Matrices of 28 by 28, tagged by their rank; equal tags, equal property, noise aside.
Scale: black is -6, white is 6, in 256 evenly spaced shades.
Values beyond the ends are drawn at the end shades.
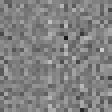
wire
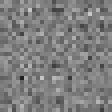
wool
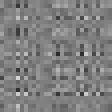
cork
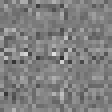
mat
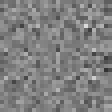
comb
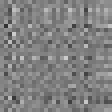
mat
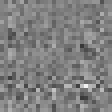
comb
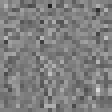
wool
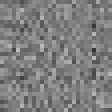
wool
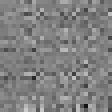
comb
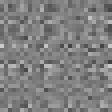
mat
